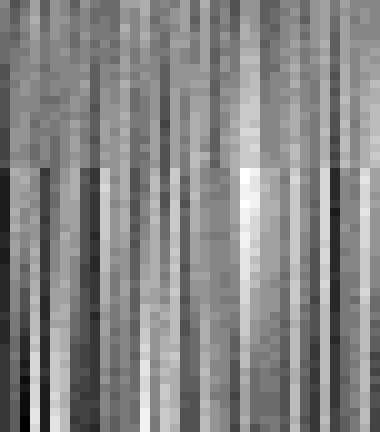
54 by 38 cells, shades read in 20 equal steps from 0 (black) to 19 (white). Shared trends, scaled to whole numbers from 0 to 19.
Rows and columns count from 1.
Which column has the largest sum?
25
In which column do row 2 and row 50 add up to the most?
15
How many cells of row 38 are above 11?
12
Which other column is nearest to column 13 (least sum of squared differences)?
16
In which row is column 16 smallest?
3
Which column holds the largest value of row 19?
26
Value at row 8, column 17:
8
